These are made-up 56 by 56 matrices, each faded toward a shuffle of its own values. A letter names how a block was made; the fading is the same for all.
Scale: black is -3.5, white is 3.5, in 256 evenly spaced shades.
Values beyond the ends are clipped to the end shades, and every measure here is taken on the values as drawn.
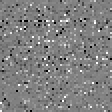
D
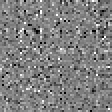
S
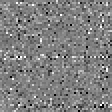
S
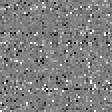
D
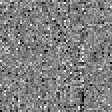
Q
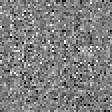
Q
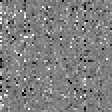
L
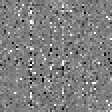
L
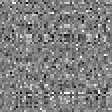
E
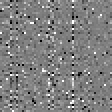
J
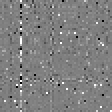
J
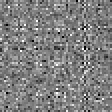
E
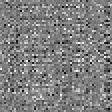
E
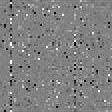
D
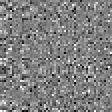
E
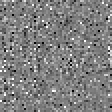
L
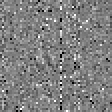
Q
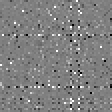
J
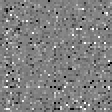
D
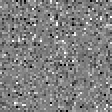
L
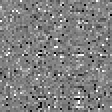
S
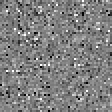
L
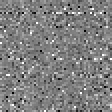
S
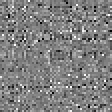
E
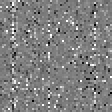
L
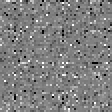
D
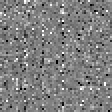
L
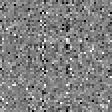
Q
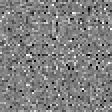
S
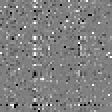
J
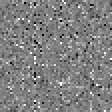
L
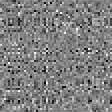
E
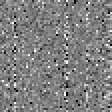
Q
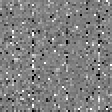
L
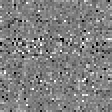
S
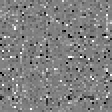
D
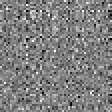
E
